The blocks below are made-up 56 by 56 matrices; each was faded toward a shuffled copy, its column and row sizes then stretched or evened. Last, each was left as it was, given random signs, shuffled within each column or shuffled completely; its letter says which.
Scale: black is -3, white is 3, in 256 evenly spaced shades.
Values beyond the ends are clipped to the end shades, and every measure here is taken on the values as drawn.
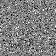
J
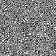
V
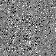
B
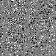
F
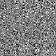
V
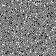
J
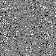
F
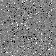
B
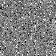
B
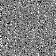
B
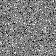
J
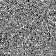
J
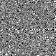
F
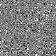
V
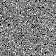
J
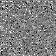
F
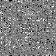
V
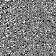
F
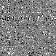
F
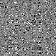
V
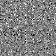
F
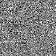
F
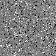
B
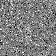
J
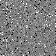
B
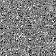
F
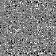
F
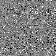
F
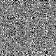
V
